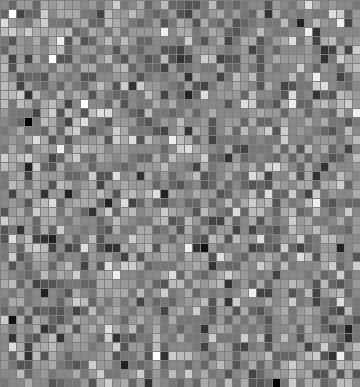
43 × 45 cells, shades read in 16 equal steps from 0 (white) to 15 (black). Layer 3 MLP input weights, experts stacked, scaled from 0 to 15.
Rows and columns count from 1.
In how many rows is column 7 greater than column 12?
19
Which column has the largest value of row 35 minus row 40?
43
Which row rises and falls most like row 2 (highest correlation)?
21
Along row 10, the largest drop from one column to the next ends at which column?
18
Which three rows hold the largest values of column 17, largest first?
10, 23, 38
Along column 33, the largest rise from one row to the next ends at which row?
28
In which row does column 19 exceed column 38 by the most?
8
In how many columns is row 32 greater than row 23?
16
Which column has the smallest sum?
37
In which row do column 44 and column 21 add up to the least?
24
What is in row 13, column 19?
4
